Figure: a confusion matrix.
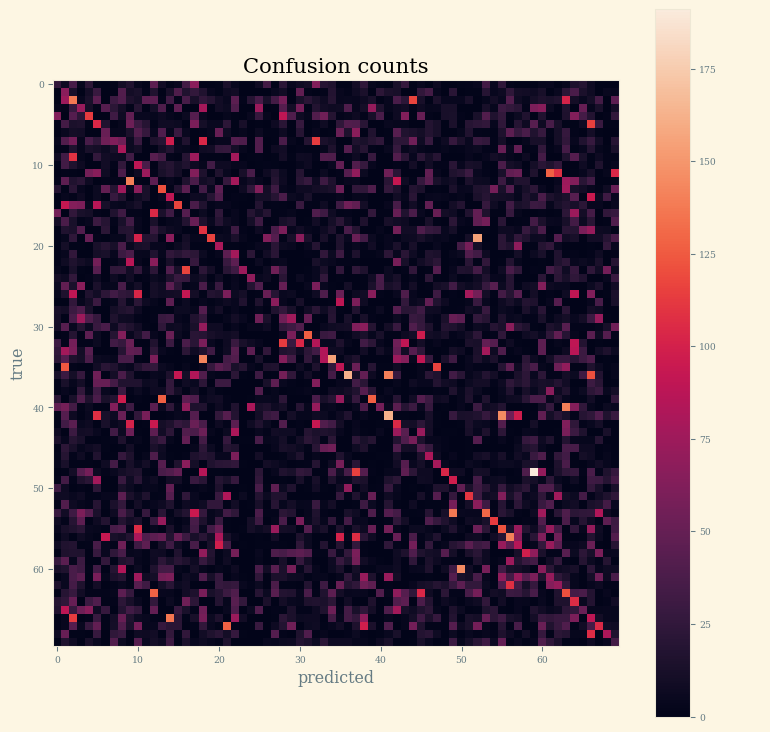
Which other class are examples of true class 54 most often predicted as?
13
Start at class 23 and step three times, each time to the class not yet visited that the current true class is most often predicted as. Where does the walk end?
9
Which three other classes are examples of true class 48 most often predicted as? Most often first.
59, 37, 18
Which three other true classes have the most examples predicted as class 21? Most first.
67, 51, 26
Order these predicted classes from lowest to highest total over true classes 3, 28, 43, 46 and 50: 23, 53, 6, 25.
23, 6, 53, 25
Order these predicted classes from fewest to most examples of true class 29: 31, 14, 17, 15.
15, 17, 14, 31
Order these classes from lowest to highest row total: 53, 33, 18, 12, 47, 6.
47, 6, 18, 12, 33, 53
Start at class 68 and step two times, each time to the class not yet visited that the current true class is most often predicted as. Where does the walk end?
14
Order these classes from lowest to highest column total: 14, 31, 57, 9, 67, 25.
31, 67, 25, 57, 9, 14
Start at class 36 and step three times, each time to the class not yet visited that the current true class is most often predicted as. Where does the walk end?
10
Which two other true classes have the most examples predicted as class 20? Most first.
57, 56
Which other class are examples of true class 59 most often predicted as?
56
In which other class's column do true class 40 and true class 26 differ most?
63
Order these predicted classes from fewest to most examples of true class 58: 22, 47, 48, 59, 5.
47, 5, 48, 22, 59
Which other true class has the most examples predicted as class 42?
12
